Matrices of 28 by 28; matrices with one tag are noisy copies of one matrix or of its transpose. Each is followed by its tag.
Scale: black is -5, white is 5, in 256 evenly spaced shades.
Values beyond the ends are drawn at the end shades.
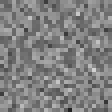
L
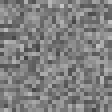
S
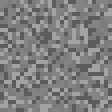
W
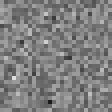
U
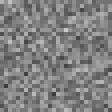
U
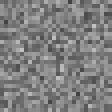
S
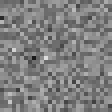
S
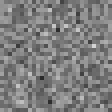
U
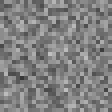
L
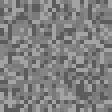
S
